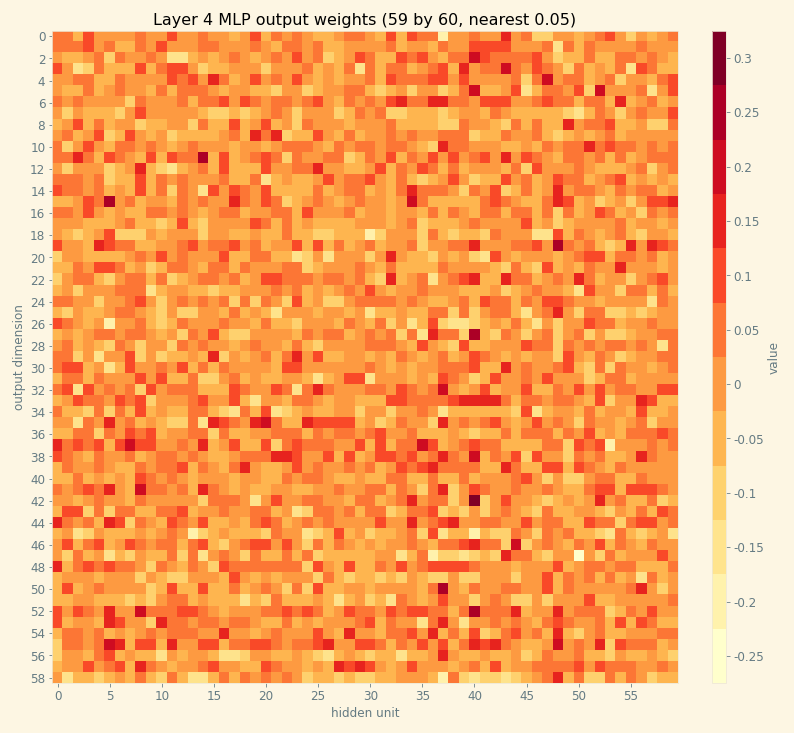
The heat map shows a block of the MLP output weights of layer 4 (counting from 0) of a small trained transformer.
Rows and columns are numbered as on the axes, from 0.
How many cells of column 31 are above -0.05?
36
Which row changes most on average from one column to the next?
47
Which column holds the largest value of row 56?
37
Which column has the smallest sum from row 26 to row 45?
53
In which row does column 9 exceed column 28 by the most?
11
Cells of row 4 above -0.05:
50
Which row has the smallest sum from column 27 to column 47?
58
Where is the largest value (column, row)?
40, 42
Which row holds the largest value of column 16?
54
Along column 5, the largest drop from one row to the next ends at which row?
16
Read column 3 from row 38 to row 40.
-0.05 0 -0.05
